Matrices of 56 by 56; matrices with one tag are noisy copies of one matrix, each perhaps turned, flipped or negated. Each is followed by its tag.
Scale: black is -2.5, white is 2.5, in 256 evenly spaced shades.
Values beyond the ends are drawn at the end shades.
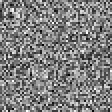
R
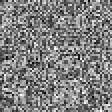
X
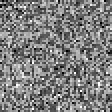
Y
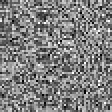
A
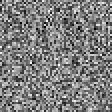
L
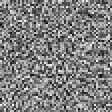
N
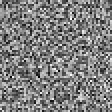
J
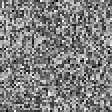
Y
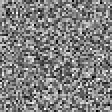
J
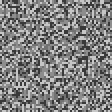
J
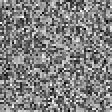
Y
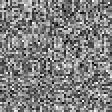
A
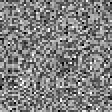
J
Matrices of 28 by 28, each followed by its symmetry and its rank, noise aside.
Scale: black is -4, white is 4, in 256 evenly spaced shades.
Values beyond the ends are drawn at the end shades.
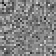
symmetric, rank seven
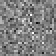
no symmetry, rank seven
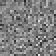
symmetric, rank six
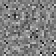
symmetric, rank six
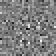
no symmetry, rank seven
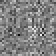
no symmetry, rank five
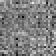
no symmetry, rank five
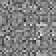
no symmetry, rank five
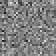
no symmetry, rank seven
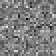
no symmetry, rank six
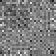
symmetric, rank five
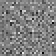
antisymmetric, rank six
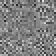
no symmetry, rank five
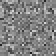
symmetric, rank seven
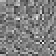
no symmetry, rank five
